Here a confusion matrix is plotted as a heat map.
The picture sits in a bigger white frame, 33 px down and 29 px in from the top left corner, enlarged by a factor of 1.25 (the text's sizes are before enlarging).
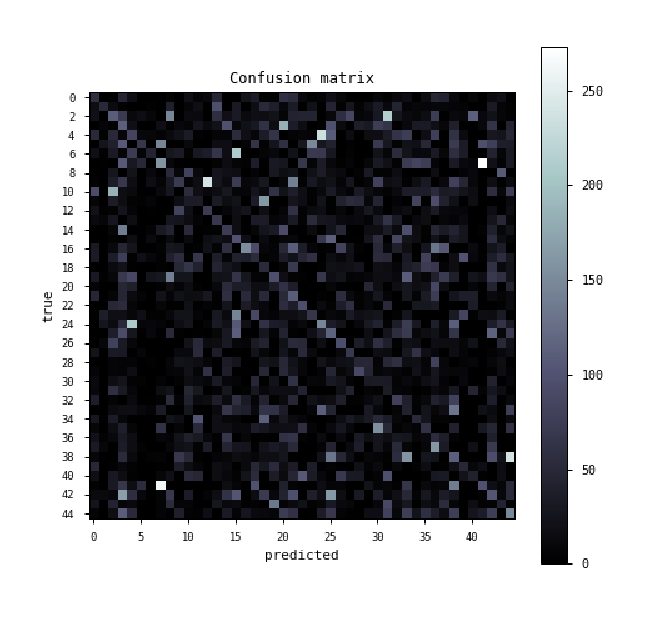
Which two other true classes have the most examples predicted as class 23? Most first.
5, 6
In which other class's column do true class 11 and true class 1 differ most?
18
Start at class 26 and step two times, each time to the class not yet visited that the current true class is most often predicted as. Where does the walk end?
31
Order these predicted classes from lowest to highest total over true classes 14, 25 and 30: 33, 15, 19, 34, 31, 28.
28, 34, 19, 31, 15, 33
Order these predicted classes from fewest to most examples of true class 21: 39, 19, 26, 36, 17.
19, 17, 39, 26, 36
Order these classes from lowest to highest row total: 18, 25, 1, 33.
1, 18, 33, 25
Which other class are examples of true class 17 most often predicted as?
39
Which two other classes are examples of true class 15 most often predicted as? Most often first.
25, 32
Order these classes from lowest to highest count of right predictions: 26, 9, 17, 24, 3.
17, 9, 26, 3, 24
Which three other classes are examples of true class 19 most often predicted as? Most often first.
8, 33, 4
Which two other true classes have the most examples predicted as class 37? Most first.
16, 19
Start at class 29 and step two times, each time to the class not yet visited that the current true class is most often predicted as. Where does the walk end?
36
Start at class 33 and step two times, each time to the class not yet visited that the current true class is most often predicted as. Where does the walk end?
44
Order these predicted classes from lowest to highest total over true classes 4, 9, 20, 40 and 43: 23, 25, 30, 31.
23, 30, 25, 31
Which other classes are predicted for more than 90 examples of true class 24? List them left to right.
4, 15, 38
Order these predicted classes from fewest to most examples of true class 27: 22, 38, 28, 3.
28, 38, 3, 22
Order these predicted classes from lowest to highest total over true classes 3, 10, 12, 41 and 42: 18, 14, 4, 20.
4, 18, 14, 20
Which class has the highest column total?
3
